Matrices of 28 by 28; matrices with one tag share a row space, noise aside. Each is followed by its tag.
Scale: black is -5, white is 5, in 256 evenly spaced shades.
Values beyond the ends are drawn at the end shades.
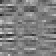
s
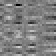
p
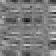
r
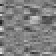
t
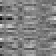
s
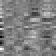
t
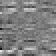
s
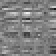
r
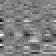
t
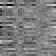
s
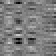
p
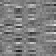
p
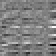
r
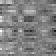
s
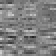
s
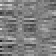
s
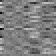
t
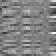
r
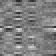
p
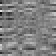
s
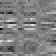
s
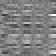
r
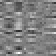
p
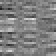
s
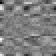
t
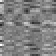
t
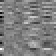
t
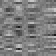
p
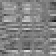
r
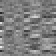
t
